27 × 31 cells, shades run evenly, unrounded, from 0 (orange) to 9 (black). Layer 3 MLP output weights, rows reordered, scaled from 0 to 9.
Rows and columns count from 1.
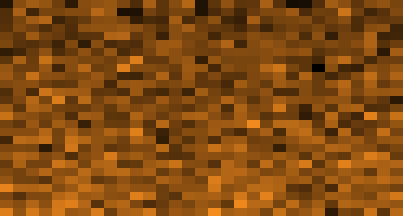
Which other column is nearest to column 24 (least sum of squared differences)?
23
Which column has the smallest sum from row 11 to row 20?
11
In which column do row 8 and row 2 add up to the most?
16
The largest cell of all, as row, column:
9, 25
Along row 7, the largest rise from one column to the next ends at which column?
30
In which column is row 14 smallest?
22
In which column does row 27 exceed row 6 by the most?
26
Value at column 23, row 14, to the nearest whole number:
5
